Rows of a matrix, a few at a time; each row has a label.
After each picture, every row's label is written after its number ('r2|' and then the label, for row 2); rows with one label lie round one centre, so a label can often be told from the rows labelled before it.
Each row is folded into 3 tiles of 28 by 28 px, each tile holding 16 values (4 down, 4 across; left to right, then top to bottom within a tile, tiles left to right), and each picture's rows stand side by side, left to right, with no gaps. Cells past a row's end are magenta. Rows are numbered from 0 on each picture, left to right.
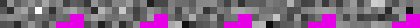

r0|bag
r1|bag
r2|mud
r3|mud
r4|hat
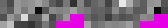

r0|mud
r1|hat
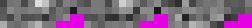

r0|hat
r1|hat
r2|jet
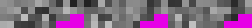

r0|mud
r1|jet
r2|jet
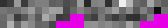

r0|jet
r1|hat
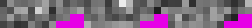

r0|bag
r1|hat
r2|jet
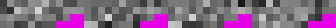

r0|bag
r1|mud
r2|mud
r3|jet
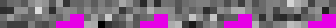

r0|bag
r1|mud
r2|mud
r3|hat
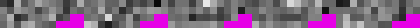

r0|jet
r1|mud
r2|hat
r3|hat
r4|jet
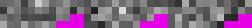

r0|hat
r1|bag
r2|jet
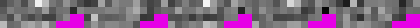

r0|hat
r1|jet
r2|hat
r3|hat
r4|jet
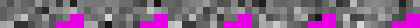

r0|mud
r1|mud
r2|mud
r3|jet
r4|jet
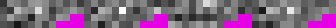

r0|bag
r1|bag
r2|hat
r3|bag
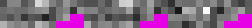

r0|hat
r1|hat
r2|bag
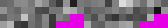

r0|mud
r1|hat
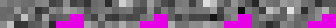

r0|mud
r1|hat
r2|hat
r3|bag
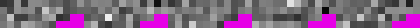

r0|jet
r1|mud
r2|jet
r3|hat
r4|mud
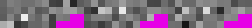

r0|mud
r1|bag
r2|bag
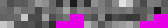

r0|mud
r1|hat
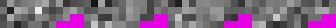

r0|bag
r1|jet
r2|jet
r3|mud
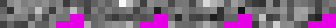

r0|bag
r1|hat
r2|hat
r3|jet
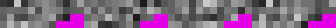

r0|jet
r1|mud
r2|hat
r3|jet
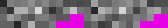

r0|bag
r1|bag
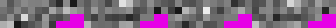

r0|mud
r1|hat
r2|bag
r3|hat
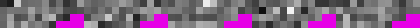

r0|jet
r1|mud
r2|hat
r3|bag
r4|jet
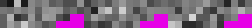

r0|jet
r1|bag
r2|mud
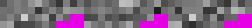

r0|mud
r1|hat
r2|mud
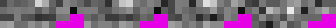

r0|hat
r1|hat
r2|hat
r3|bag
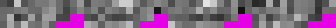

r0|jet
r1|hat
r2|hat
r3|jet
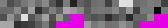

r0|mud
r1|hat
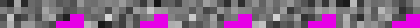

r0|jet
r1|mud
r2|mud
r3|mud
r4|jet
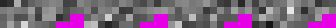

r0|jet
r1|mud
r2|mud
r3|bag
